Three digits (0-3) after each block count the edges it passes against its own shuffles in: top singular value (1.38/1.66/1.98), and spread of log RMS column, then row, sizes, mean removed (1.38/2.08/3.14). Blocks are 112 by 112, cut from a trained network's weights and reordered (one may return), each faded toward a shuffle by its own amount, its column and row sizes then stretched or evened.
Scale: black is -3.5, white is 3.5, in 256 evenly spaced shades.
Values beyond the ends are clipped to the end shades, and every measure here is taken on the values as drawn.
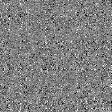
0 2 2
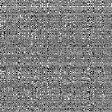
3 3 2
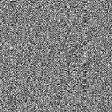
3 2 2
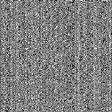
2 1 2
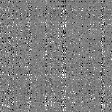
1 3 2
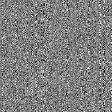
3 3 0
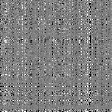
3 3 3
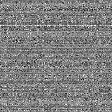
3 0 2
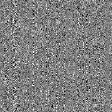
2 3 0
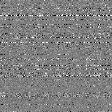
2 1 3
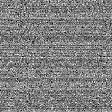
3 0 0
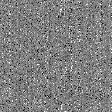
0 2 0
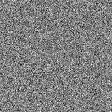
2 0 0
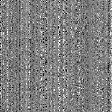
3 3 1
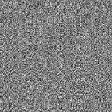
3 2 1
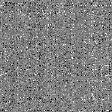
1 2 2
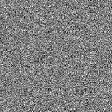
3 1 1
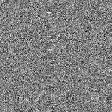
2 0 1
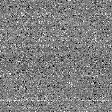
1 1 1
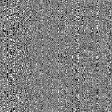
3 3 1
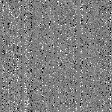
0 3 0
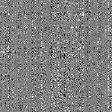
1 3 2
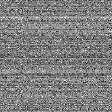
3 1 1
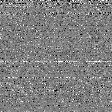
1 0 3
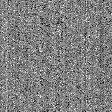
1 1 0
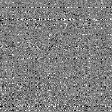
2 2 3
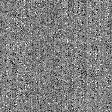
1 1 0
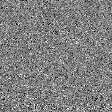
0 0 2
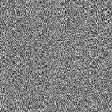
3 2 0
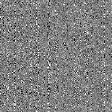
0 3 1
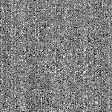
1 0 1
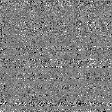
0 2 3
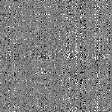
1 3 2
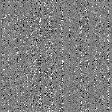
0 3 0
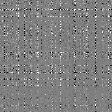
2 3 3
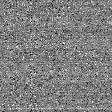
1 1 0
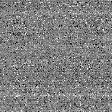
1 1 1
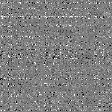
0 2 3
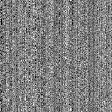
3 2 0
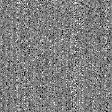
1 2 0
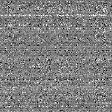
2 2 2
